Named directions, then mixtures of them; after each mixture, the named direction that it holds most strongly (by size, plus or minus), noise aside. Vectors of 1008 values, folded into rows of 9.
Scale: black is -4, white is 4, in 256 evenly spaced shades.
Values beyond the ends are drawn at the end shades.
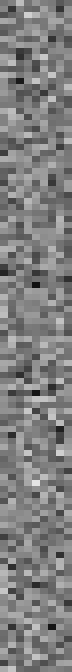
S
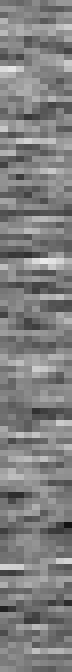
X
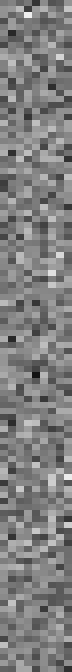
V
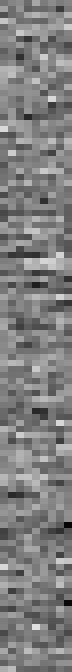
X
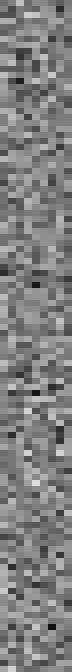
S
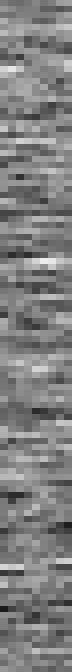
X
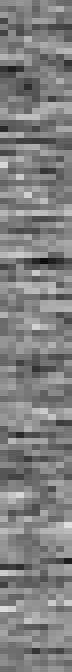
X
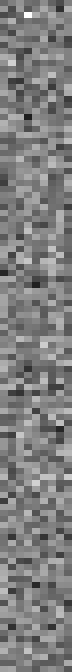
S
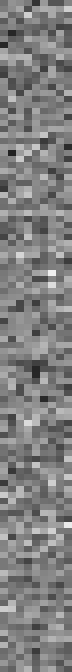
V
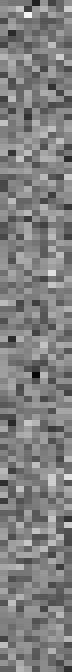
V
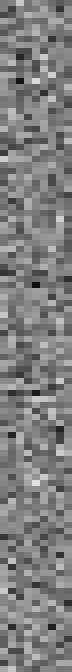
S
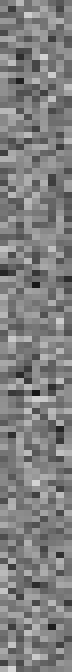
S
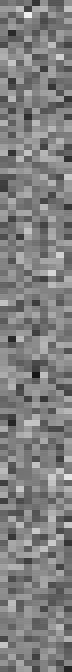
V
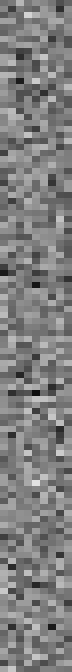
S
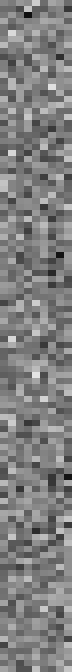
V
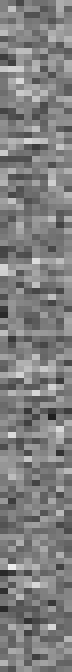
S
